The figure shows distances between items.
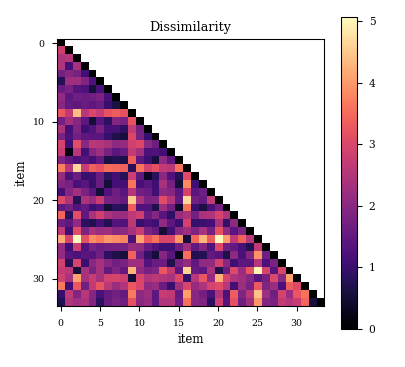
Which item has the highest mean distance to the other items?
25
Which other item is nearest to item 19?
5
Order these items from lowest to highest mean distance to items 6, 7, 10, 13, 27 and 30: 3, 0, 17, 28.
17, 3, 28, 0
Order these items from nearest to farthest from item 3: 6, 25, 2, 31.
6, 31, 2, 25
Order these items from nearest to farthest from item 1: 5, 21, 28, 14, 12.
14, 28, 12, 21, 5
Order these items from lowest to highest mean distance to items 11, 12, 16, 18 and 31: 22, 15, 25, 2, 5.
15, 22, 5, 2, 25
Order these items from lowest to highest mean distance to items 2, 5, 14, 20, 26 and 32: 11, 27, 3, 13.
27, 11, 3, 13
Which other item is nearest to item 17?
11
